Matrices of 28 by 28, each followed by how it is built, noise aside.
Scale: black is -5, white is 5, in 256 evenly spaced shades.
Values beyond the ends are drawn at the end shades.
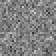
Hankel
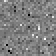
sparse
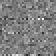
uneven rows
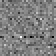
uneven rows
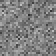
Hankel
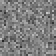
noise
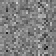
uneven columns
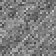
Hankel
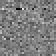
uneven rows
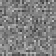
repeating columns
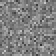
noise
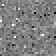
sparse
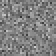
noise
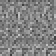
repeating columns
